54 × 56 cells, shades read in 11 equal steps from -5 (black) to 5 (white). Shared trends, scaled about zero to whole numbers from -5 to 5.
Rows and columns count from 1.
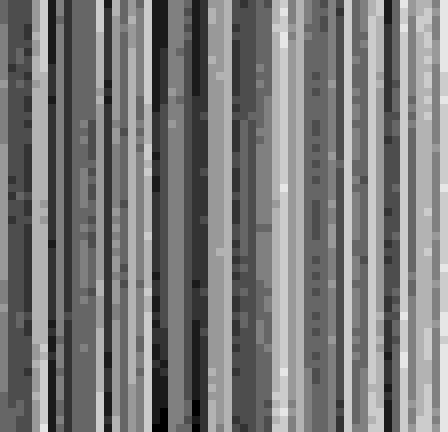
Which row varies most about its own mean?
54
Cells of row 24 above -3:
48
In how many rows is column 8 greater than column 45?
24
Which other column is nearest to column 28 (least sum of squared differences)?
37
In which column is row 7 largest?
56
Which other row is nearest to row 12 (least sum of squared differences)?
10
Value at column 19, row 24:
2
